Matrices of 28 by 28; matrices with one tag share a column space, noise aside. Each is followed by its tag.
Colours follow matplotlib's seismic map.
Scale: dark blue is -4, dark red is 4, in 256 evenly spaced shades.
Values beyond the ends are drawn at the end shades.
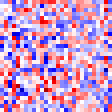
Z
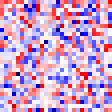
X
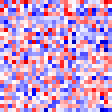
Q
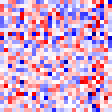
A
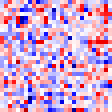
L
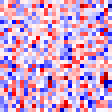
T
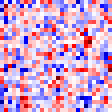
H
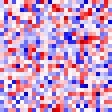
L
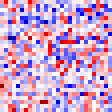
L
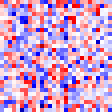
T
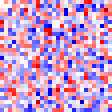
Q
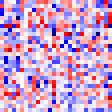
X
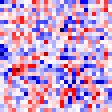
H
